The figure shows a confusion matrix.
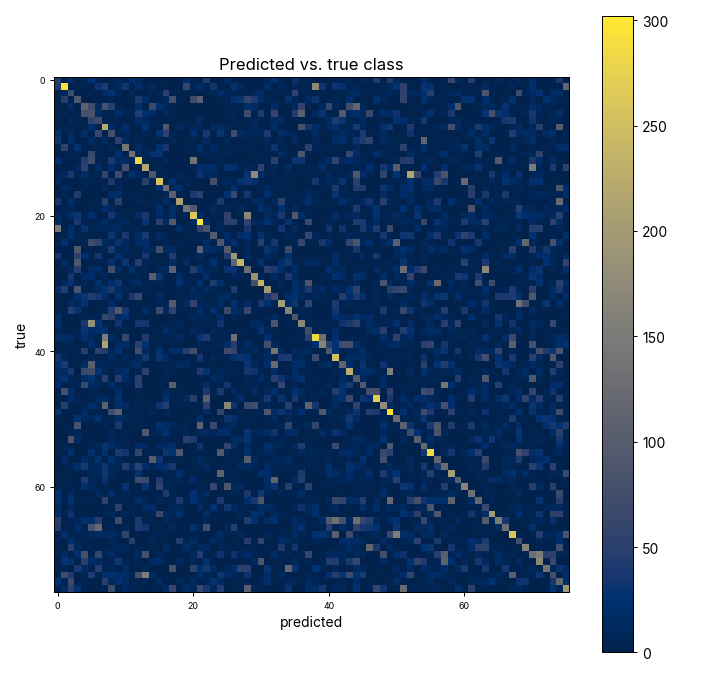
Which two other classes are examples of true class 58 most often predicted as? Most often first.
24, 75
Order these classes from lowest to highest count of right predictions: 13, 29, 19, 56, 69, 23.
23, 56, 19, 69, 29, 13
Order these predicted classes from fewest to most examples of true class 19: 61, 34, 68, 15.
34, 15, 68, 61
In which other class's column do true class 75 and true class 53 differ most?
51
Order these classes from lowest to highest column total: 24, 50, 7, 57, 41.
24, 50, 57, 41, 7
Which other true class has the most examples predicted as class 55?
63
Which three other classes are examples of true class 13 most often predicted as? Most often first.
70, 50, 10
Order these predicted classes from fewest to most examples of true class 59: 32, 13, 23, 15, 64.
23, 64, 15, 13, 32
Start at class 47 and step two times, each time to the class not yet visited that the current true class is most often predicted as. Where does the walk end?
0
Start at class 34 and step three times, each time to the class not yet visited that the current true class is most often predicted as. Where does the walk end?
49
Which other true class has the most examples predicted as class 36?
5
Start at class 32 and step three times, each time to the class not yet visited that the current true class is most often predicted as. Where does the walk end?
57
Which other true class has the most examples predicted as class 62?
30
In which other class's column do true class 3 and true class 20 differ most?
28
